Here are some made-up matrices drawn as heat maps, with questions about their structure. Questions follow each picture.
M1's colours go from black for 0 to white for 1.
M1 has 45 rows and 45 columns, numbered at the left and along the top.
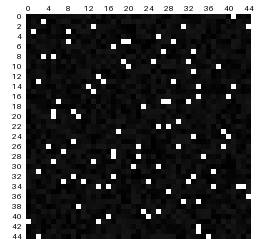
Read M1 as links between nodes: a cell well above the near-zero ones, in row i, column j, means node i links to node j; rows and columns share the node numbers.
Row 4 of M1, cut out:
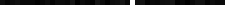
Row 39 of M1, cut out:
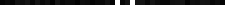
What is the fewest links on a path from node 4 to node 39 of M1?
2
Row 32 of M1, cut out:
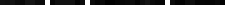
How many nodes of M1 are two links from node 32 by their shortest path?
8
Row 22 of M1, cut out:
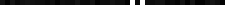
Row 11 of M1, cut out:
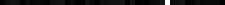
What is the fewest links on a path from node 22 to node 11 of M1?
5
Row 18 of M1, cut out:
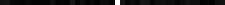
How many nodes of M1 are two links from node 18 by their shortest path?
1
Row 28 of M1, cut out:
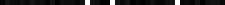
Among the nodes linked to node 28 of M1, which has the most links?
node 17
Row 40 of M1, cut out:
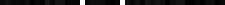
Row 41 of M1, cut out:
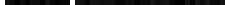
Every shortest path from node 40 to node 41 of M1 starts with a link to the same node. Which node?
node 16
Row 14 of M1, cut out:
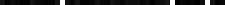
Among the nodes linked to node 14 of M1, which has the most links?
node 34
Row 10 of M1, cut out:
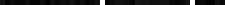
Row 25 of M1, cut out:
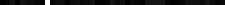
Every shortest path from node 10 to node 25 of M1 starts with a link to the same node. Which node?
node 20
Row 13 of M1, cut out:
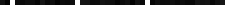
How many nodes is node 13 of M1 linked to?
3
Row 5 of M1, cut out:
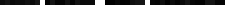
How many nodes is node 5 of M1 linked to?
4
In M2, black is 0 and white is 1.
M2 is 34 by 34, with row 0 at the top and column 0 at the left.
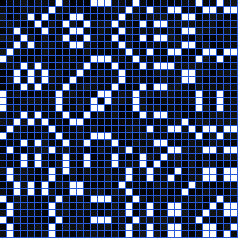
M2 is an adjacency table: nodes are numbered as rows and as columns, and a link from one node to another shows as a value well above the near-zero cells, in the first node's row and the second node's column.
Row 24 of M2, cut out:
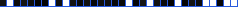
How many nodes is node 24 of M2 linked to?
10
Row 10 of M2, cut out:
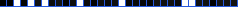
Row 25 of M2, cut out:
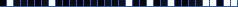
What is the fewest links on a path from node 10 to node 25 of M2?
3
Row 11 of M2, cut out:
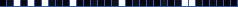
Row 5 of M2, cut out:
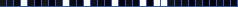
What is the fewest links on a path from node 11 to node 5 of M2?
5
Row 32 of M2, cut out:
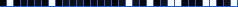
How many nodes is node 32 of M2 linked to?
9
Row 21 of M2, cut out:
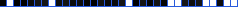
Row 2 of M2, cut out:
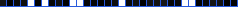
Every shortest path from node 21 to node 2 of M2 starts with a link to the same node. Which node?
node 18
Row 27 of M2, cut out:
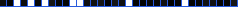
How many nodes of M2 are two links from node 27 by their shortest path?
10
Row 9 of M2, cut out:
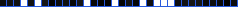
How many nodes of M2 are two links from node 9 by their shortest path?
9
